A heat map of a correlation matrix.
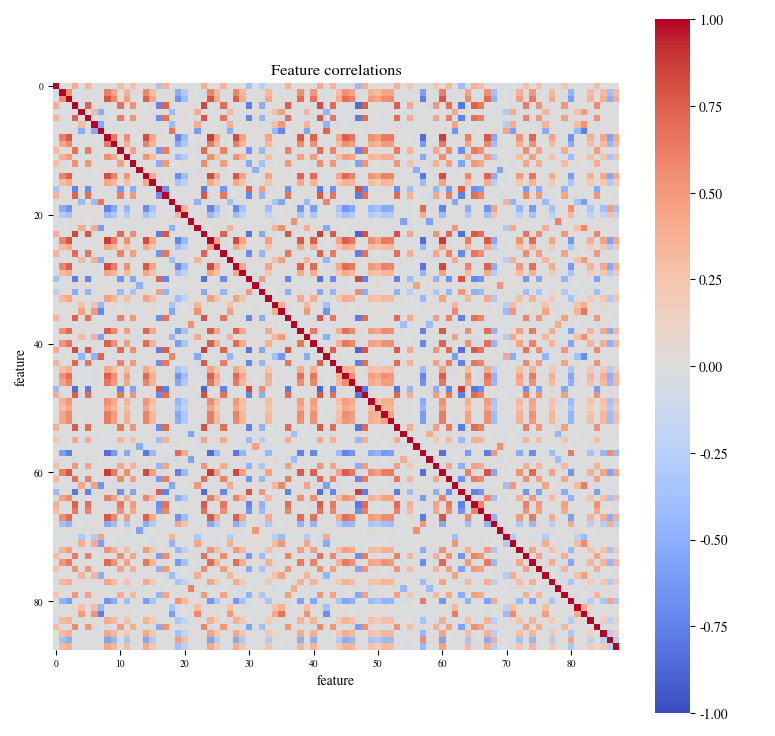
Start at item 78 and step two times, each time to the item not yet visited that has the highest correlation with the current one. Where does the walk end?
37
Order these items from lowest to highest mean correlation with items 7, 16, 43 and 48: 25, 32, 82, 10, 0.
82, 32, 25, 0, 10
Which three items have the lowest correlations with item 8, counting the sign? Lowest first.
57, 19, 80
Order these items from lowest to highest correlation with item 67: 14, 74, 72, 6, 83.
6, 83, 72, 74, 14
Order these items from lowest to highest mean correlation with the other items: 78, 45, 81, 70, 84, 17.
70, 78, 81, 84, 17, 45
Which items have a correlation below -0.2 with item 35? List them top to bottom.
7, 18, 42, 70
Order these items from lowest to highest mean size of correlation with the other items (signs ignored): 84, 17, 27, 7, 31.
31, 27, 7, 84, 17
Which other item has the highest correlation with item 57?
19
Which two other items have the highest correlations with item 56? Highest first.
69, 31
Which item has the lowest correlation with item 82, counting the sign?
7
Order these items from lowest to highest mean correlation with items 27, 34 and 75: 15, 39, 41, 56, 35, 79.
56, 15, 79, 41, 39, 35
